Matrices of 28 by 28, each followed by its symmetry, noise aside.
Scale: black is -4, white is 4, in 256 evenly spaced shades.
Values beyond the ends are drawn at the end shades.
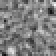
antisymmetric.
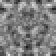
mirrored left to right.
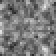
mirrored top to bottom.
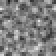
antisymmetric.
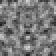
mirrored left to right.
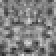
mirrored left to right.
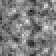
mirrored top to bottom.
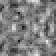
mirrored top to bottom.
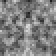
mirrored left to right.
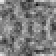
mirrored top to bottom.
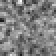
antisymmetric.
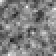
symmetric.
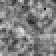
antisymmetric.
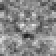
mirrored left to right.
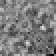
symmetric.
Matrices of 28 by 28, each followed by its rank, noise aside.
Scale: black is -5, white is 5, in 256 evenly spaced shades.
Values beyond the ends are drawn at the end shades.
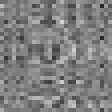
four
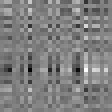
one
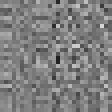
four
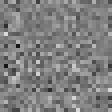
four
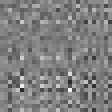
three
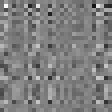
two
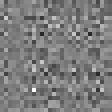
four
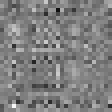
four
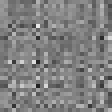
three
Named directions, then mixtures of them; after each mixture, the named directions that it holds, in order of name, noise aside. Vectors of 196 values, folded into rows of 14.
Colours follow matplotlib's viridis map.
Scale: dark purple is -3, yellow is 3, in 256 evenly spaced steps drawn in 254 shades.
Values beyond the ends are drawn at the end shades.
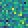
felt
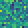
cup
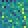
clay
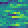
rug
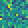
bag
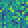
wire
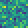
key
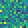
cup, key.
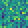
key, wire.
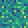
clay, cup.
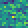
key, rug.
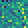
clay.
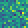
clay, wire.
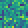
bag, felt, wire.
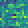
bag, clay, rug.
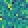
bag.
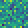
cup.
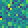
bag.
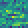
cup, rug.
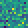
felt.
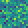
felt, key.
